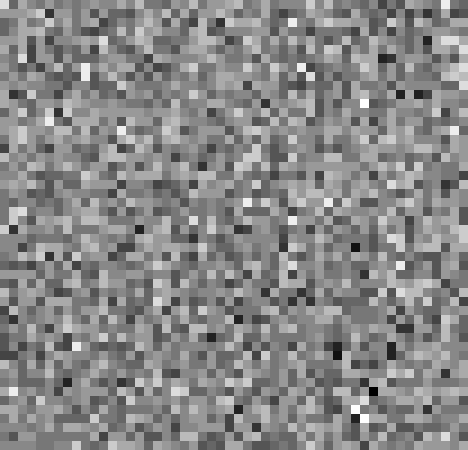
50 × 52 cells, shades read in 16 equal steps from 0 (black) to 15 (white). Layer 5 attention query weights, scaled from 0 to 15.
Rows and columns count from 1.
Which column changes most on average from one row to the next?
33
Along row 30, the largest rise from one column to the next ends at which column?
45
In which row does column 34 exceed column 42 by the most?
44
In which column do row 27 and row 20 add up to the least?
42
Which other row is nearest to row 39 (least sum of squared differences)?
43
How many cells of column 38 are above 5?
41
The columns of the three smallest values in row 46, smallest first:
27, 48, 38
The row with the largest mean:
15
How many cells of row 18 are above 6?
43
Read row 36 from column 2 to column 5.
3 8 7 8
